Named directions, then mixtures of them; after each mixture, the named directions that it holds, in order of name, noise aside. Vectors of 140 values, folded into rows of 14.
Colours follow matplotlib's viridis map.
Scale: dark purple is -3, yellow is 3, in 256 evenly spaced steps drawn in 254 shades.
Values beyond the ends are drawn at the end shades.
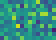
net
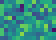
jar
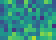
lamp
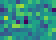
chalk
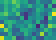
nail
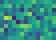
chalk, jar.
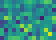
chalk, jar, lamp.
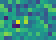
chalk, net.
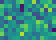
jar.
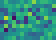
chalk, jar.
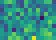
lamp.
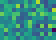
nail, net.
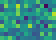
chalk, nail, net.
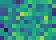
chalk, lamp, nail.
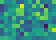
chalk, jar.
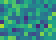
chalk, lamp, nail.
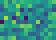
chalk, jar, nail.
